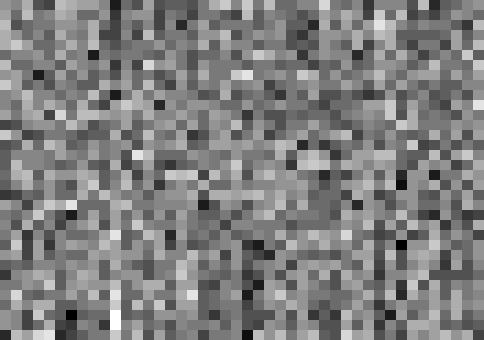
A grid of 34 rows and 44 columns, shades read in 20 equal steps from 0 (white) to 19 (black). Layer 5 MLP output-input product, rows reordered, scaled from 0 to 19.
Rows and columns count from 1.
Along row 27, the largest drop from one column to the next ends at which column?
42
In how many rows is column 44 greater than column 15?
14
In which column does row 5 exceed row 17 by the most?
29
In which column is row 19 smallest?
9
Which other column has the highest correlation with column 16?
12
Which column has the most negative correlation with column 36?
37
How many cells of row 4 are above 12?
6
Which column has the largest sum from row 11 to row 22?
31
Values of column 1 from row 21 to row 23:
7 10 9
